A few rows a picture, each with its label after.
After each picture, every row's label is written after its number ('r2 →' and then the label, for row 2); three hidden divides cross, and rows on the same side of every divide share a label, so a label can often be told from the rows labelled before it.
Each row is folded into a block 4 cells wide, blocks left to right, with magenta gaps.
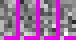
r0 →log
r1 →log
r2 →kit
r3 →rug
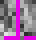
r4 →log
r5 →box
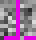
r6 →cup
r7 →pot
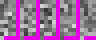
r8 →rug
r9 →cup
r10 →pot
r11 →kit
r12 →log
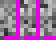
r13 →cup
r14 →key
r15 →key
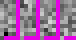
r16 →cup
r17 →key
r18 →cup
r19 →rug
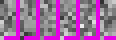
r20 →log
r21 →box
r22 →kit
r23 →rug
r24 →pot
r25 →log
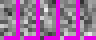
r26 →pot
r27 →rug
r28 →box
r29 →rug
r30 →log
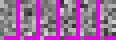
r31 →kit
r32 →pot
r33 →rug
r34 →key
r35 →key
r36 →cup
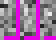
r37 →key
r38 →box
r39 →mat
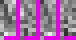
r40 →log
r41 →cup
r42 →log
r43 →cup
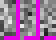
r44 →box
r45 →pot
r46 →cup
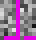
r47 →cup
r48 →key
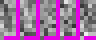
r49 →log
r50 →box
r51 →cup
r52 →key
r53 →log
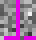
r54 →rug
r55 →mat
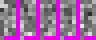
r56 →kit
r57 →log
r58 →pot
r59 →pot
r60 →pot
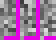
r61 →kit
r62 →key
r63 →rug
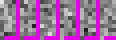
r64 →box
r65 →key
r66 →pot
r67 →mat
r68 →cup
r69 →rug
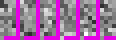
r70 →key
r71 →box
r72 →mat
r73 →log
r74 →rug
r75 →key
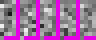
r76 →pot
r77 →rug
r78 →mat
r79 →cup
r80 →pot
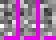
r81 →pot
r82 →kit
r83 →pot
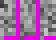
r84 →key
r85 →box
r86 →rug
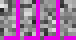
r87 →kit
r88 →mat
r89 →cup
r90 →key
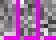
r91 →log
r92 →kit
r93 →rug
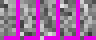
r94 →key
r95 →box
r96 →log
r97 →kit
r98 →box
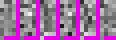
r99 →kit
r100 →mat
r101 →log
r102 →mat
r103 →log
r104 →key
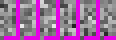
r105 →key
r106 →pot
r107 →kit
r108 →key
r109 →cup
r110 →cup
